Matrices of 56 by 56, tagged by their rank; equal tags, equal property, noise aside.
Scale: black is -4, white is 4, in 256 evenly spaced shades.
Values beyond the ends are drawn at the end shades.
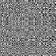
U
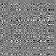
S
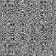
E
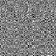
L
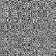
U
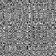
U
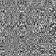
L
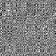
U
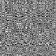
E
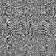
E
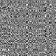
U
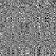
U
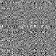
U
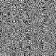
E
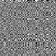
S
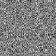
E
